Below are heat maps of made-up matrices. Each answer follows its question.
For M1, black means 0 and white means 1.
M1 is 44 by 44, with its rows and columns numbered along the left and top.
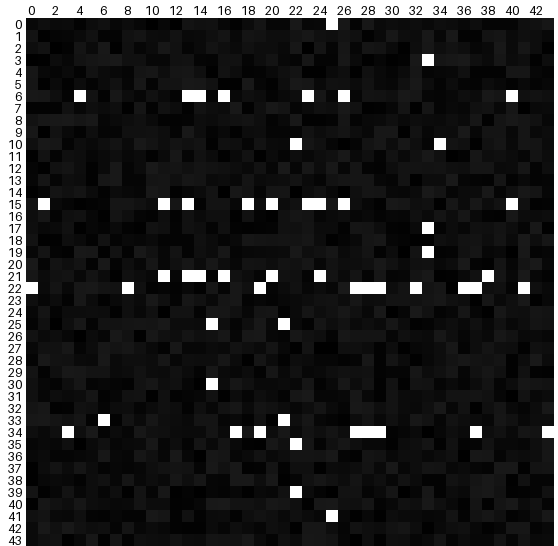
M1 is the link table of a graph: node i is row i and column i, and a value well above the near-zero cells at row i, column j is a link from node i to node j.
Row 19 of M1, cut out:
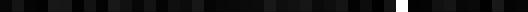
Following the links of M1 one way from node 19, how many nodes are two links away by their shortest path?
2
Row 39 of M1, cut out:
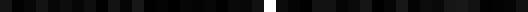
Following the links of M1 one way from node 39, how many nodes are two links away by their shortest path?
10
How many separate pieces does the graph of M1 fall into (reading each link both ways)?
8
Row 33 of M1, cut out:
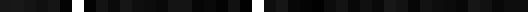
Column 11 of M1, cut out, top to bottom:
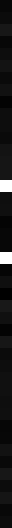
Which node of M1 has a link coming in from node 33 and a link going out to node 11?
node 21
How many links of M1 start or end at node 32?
1
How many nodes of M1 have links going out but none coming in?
4
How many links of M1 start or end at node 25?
4
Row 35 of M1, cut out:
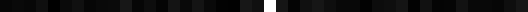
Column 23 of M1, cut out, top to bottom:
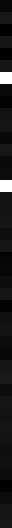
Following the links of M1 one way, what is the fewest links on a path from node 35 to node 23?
5
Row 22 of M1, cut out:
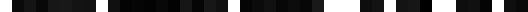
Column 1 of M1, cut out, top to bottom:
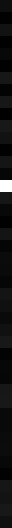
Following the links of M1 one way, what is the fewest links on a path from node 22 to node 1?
4
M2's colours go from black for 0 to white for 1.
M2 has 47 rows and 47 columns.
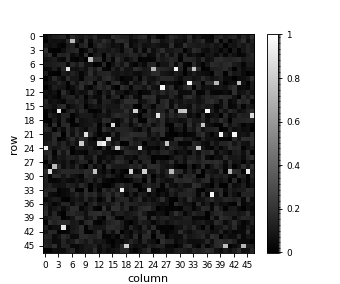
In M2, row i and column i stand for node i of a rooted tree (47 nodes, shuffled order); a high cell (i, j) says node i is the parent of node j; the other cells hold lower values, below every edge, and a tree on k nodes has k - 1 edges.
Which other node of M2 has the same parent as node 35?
15
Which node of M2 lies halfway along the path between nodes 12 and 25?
33
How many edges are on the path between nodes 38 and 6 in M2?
6
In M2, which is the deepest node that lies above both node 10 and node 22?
7
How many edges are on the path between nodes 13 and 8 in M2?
2
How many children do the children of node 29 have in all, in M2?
10
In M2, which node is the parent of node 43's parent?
5
